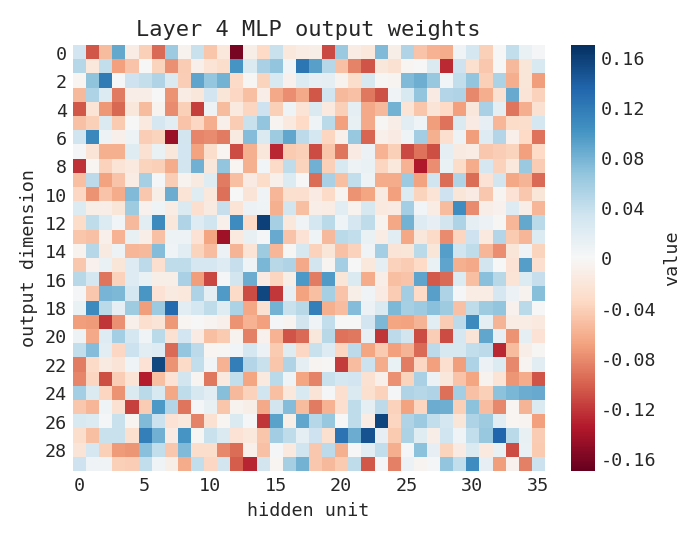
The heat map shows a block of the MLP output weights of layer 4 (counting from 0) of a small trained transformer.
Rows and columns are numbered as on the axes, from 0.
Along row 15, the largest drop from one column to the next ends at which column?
29
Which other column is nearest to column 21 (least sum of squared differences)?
16
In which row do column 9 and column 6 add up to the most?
22
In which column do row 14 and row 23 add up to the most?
26
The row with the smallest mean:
7
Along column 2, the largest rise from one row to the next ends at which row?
17
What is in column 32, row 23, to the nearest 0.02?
-0.02
